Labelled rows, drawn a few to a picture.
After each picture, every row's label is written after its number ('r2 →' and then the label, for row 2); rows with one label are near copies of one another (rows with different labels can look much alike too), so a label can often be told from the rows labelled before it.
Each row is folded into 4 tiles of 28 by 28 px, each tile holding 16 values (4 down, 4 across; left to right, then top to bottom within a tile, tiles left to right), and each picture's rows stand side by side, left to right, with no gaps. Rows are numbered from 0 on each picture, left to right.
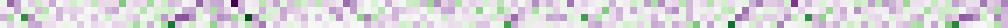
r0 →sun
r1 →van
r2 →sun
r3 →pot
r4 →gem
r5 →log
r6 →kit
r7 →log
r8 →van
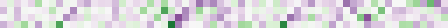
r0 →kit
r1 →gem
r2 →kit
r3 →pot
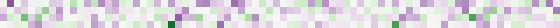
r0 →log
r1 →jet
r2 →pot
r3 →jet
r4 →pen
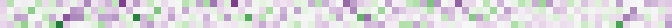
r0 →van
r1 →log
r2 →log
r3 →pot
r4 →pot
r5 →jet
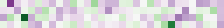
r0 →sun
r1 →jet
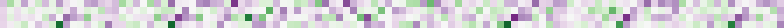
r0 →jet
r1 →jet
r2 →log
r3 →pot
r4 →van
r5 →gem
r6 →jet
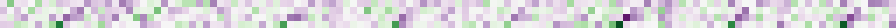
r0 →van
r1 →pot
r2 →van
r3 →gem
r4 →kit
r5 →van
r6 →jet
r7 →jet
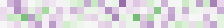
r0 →pen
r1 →log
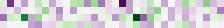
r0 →log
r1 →sun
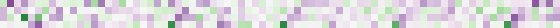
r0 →log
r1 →jet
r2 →kit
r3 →gem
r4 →gem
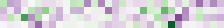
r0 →pen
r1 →gem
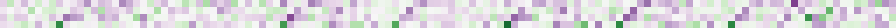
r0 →van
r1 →pot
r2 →jet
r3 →kit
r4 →jet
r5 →kit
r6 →kit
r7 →log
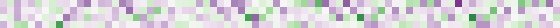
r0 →kit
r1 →pen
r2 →pot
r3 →log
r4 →log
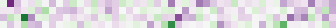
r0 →sun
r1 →jet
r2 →van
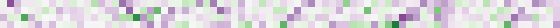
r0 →sun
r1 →pen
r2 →kit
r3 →van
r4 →jet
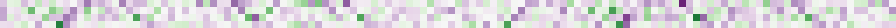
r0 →gem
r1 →log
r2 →pot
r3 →sun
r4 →kit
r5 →gem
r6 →sun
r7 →pen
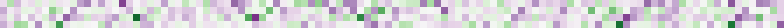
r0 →kit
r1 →sun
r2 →pot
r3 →pen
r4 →kit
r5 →gem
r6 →jet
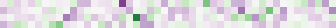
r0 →kit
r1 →sun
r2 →pen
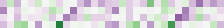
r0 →kit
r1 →kit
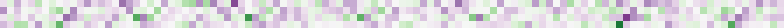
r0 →kit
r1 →pot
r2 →sun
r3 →pen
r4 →pot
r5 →jet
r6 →gem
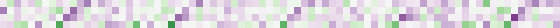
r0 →kit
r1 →kit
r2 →kit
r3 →van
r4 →kit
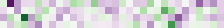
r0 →sun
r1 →gem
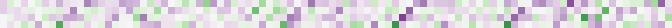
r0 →jet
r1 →pot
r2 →gem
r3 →kit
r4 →jet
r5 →log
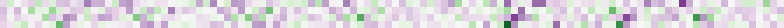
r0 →gem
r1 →pen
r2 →pen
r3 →sun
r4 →jet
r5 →gem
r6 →sun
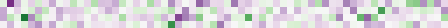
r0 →sun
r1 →jet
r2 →log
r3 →pot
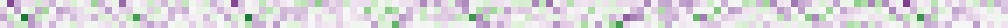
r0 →sun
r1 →sun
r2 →sun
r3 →gem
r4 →pen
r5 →van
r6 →pot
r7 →pot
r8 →sun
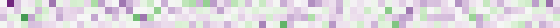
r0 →sun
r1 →pot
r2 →jet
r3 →gem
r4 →pot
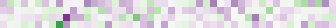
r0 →jet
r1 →pen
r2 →pot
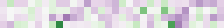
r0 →van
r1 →gem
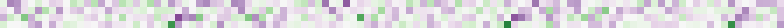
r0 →pen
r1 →jet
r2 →pen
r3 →log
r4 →van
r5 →pen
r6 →jet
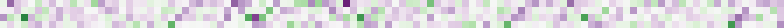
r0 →sun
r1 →kit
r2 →pot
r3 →sun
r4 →kit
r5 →log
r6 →jet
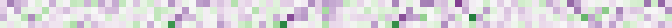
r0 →pot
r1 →jet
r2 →van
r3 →jet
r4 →sun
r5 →pen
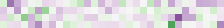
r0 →pen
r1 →jet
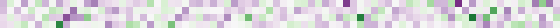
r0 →jet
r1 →kit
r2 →log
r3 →sun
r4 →log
